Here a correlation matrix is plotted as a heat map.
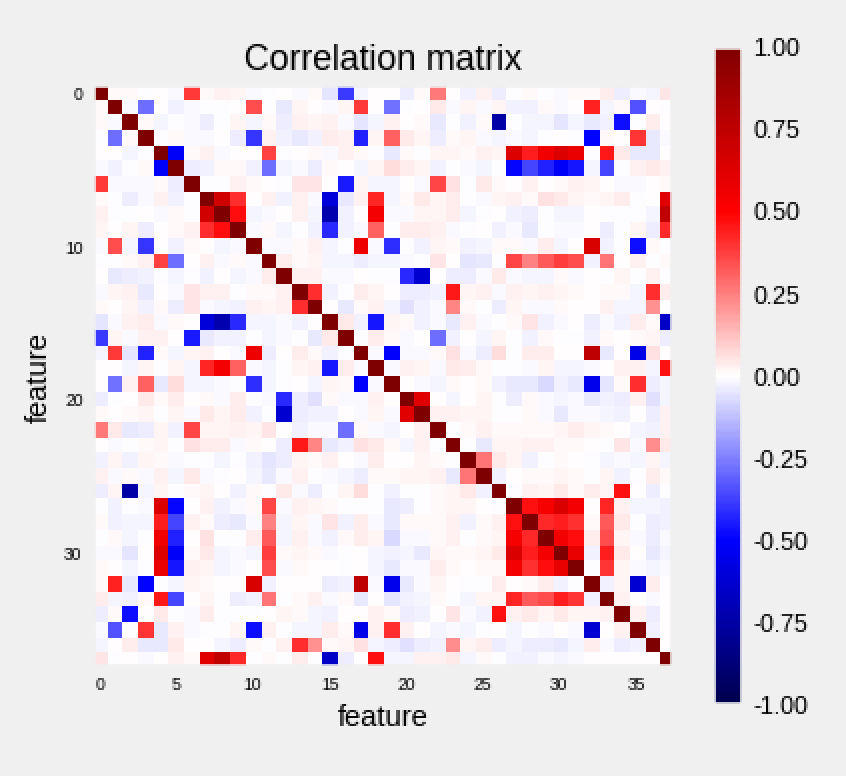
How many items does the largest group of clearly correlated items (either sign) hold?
9
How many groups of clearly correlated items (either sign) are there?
8
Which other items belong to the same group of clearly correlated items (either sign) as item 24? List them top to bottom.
25
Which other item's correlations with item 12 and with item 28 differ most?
21
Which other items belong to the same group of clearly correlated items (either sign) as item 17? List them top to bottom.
1, 3, 10, 19, 32, 35
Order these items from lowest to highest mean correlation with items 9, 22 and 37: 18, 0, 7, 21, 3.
3, 21, 0, 18, 7
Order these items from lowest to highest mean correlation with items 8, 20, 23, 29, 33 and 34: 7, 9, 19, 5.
5, 19, 9, 7
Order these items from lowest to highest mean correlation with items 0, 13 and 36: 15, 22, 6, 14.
15, 22, 6, 14
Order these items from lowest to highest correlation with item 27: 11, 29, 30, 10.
10, 11, 29, 30
